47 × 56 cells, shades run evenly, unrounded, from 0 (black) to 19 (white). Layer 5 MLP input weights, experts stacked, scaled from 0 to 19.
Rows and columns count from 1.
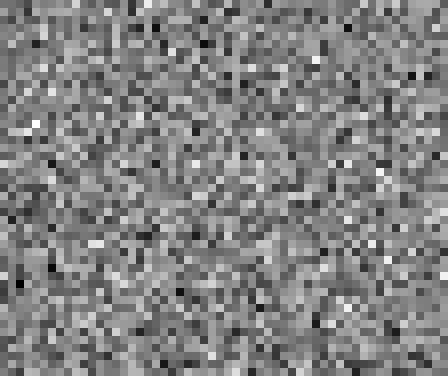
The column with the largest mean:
10
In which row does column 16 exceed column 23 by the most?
21
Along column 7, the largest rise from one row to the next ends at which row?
22
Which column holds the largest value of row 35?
56
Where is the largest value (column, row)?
5, 16
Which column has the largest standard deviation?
33
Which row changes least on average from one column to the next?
19
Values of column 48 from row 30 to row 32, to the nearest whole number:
10 6 5
